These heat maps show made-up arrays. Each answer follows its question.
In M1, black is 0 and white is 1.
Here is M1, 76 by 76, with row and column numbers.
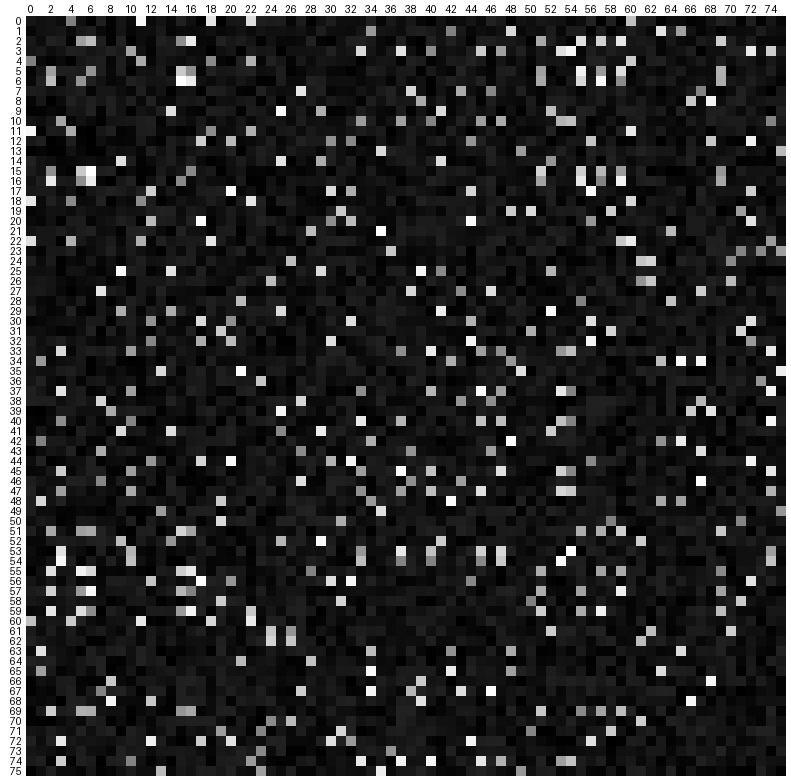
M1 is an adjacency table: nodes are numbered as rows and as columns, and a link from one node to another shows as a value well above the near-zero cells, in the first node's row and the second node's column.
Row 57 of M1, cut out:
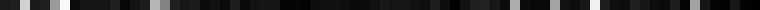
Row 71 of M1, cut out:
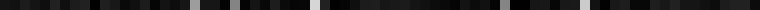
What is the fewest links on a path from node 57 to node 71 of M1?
7
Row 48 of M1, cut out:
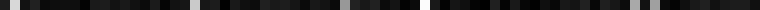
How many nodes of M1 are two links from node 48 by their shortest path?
5
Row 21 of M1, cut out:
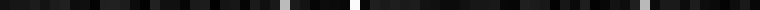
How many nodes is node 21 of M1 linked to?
3
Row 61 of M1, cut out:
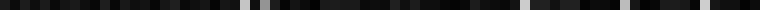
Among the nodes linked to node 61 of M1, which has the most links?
node 52
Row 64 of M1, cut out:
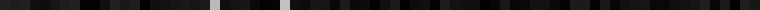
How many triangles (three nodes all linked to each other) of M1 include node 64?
1
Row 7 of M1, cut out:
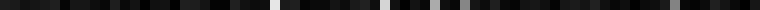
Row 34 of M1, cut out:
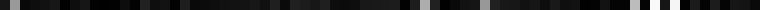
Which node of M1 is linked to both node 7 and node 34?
node 67
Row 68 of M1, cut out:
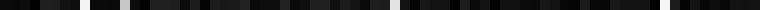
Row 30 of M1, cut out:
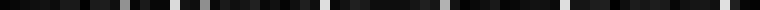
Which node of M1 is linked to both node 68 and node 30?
node 12
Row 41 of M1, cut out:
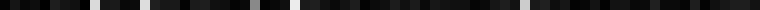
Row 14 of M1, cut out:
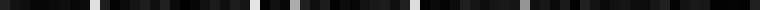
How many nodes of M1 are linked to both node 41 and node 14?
4
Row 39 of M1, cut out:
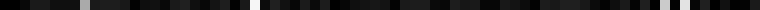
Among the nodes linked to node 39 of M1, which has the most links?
node 25
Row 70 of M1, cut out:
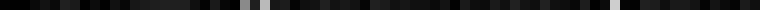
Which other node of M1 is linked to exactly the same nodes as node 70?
node 62
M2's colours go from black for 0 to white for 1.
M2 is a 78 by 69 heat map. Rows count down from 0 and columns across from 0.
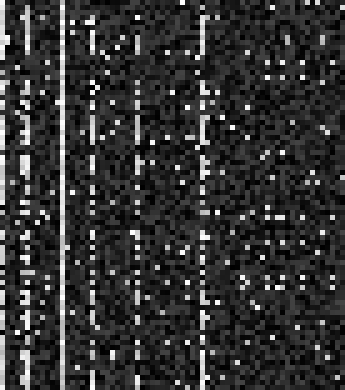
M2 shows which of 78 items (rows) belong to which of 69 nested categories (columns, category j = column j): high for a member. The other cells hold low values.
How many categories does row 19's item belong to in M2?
1
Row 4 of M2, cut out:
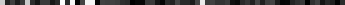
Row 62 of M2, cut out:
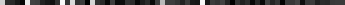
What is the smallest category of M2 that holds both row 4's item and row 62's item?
14
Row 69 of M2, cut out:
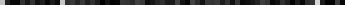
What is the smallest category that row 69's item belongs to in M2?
63
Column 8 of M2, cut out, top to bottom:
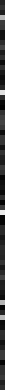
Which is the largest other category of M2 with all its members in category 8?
43
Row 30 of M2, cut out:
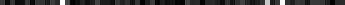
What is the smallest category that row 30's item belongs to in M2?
56
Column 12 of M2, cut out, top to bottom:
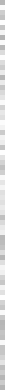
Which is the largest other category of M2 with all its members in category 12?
0
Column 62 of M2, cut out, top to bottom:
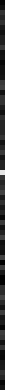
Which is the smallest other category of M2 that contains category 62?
44
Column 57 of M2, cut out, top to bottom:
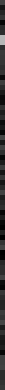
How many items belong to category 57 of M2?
2
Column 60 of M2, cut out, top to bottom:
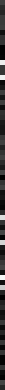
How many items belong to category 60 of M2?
6
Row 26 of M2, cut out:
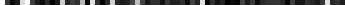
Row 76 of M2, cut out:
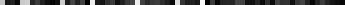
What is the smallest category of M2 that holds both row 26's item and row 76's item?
4
